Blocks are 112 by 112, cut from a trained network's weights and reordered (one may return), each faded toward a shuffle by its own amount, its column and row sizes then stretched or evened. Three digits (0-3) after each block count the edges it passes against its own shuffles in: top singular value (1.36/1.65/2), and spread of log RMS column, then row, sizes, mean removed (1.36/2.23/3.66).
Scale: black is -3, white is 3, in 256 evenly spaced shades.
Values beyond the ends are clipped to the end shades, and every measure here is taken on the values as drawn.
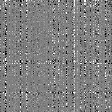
2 3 2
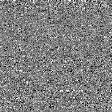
0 1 2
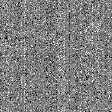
1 2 1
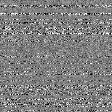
1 0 3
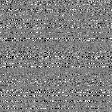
1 1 3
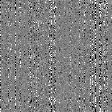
2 3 1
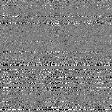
3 1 3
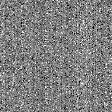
1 1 0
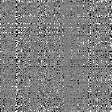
3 3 2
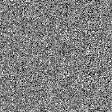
0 2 1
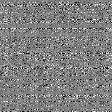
1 0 3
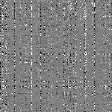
2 3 2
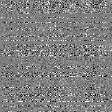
0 2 3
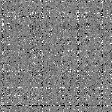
2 2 2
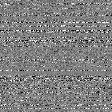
0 0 3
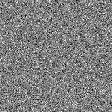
2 0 0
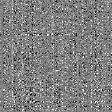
1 2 2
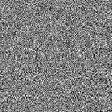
3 1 1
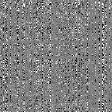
1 3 2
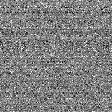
2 0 1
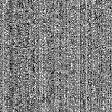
3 1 0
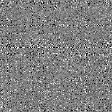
1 2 2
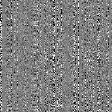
3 3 1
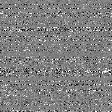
0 1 3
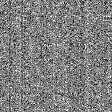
1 0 1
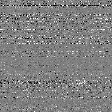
2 1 3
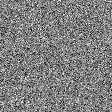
0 0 0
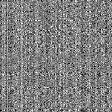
3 0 2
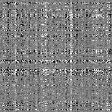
3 2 3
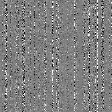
1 3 0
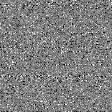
0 0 2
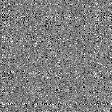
2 2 2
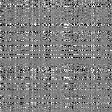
3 2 3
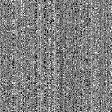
2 2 1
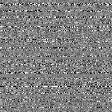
3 0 3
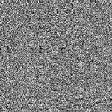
3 1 1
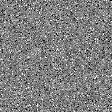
1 1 1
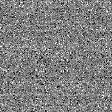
1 1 0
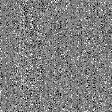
0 2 0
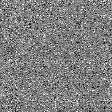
0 1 1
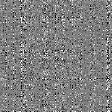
1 3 2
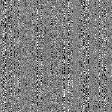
2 3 0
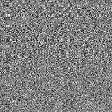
3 0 2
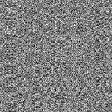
3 1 0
